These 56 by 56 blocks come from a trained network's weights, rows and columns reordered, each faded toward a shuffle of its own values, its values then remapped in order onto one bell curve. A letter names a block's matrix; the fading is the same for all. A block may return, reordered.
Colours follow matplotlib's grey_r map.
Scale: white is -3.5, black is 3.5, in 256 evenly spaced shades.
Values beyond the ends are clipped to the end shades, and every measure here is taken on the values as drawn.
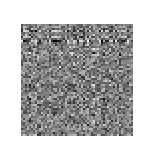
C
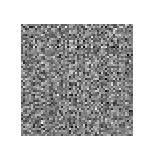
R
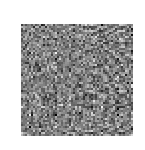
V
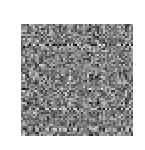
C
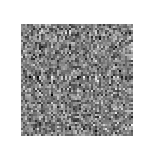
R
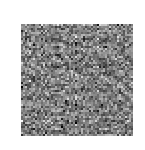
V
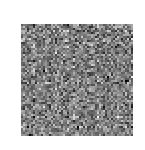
R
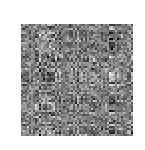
V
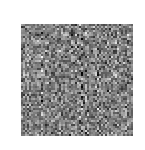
V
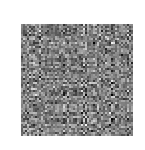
V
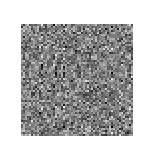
V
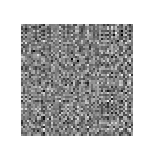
V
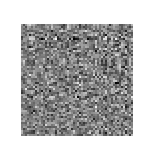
R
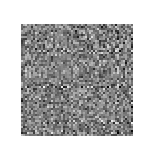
R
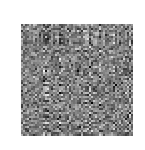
V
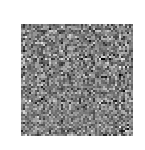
R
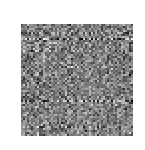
C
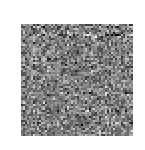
R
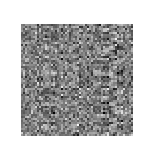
V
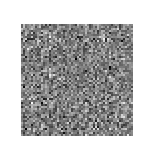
R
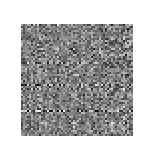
C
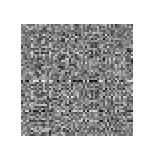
C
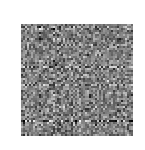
C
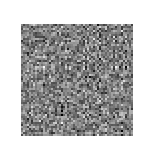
V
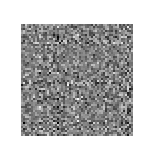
R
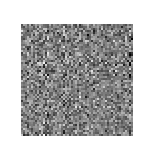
R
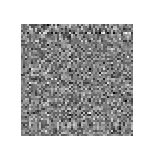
R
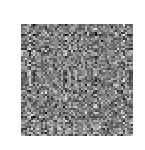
C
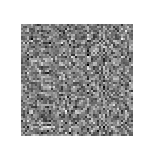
V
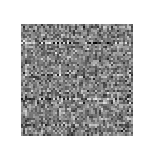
C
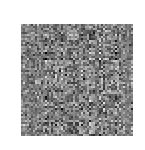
C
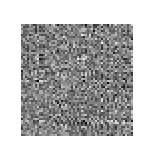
C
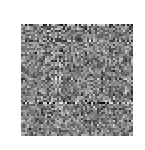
C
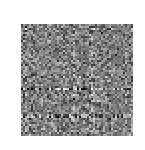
C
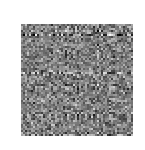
C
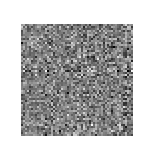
R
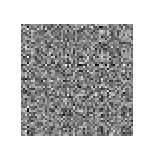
R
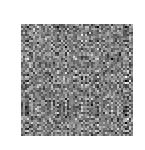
V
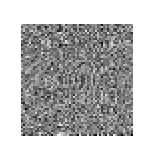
R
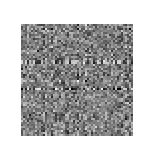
C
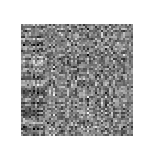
V
